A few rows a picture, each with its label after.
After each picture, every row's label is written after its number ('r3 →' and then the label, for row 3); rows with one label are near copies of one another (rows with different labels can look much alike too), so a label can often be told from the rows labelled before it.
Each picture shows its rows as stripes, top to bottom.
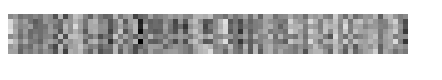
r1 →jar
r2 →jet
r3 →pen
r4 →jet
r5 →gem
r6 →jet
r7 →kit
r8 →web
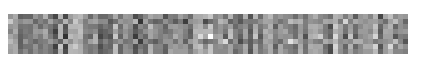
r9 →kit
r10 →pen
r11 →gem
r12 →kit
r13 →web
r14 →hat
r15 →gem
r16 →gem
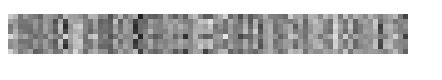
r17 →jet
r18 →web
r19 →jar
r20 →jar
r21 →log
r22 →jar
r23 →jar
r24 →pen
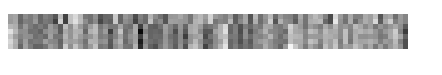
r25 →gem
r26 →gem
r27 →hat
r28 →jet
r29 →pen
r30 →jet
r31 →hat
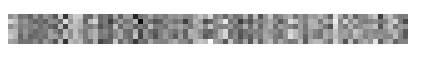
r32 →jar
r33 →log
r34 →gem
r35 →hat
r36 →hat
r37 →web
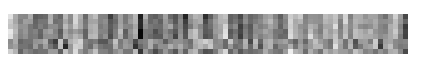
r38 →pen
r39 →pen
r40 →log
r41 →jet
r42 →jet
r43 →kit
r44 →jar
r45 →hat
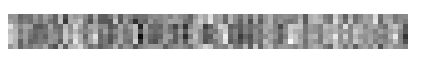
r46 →web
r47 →web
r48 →pen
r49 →hat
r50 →log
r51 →hat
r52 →kit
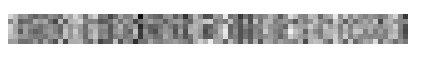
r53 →log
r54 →kit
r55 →jet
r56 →hat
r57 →log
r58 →web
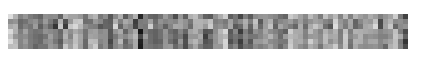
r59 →jet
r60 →jar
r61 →gem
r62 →jet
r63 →pen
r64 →jet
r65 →log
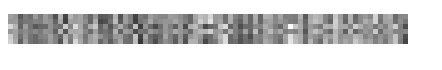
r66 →web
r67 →web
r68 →hat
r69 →web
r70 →hat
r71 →hat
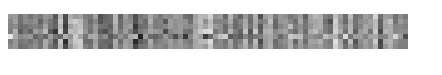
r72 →web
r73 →gem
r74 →jar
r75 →kit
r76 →pen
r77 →jar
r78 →jar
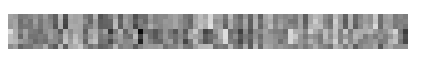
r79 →web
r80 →web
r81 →web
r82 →jet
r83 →hat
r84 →log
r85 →kit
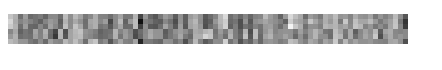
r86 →hat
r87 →jet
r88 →hat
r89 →kit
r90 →kit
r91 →log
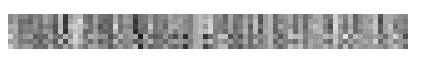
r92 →jar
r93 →jar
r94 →gem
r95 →jar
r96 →pen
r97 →gem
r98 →pen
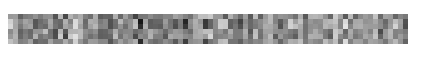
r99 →web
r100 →pen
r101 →pen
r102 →kit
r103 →gem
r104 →pen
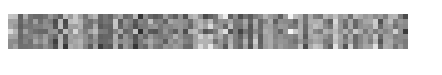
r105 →hat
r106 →gem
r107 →web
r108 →hat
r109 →web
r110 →kit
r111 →web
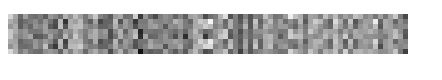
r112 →hat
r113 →web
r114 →kit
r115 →jet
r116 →pen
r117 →web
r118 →kit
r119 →jet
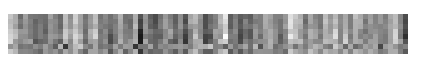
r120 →hat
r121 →hat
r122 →hat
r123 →log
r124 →log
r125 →pen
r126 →jar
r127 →jet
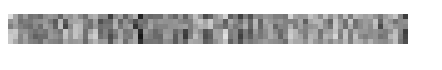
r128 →jet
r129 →web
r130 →jar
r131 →log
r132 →log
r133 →jet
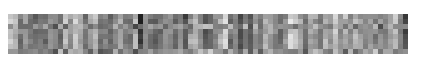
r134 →log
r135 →hat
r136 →kit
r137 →log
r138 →hat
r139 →hat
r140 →hat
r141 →web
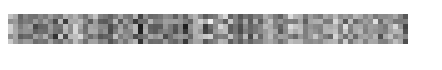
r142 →hat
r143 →web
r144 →pen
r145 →pen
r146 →kit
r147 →pen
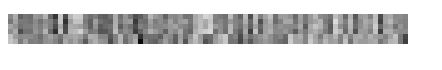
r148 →kit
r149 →jar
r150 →web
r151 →kit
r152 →jet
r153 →jet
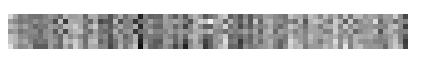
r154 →jet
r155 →web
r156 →log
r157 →jar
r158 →jet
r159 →log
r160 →pen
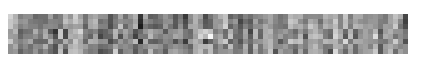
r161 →pen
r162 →log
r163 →jet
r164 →kit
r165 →web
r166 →pen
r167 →kit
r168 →gem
